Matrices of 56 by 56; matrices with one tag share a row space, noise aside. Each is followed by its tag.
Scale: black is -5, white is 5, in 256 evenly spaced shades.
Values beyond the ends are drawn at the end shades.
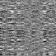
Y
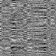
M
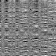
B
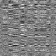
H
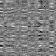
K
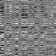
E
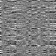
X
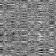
K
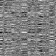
K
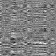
M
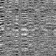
E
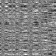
B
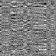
M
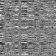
E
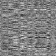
H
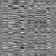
H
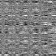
B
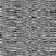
X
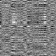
M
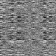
Y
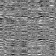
K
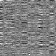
K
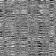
K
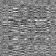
H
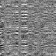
E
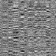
H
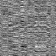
H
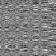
B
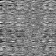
Y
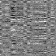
M
